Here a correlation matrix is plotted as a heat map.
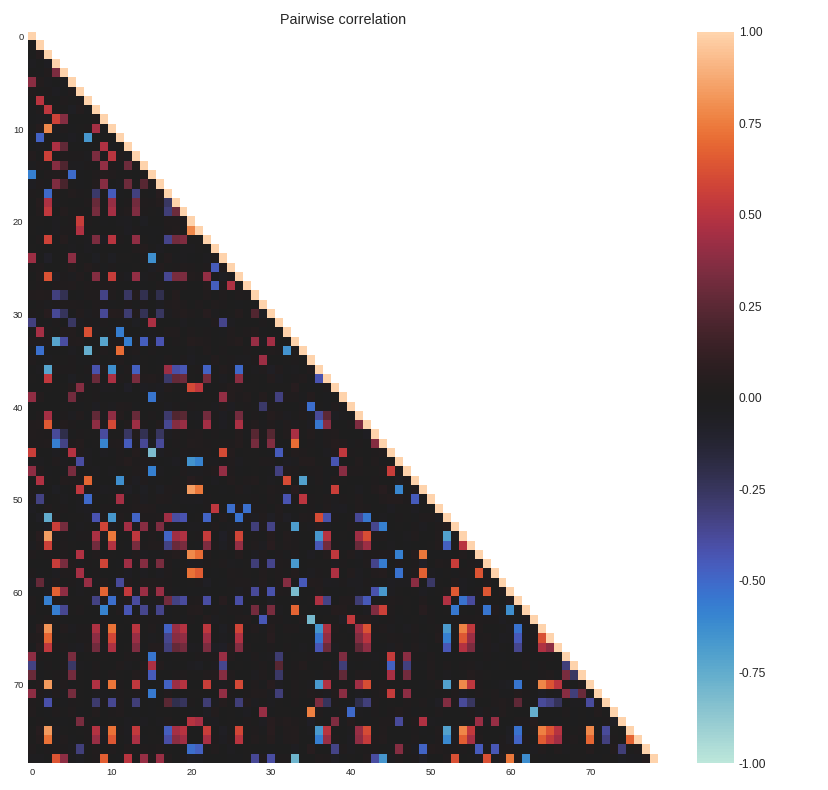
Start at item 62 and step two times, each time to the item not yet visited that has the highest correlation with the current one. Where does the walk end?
44
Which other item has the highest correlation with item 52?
36
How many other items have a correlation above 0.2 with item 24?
8
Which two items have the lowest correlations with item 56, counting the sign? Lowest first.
46, 77
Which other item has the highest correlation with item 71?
45
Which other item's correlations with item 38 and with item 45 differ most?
15
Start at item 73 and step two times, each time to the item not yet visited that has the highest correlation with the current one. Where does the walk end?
29
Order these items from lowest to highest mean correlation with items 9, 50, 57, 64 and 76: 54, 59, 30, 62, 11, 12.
62, 30, 59, 11, 12, 54
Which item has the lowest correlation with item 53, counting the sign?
33
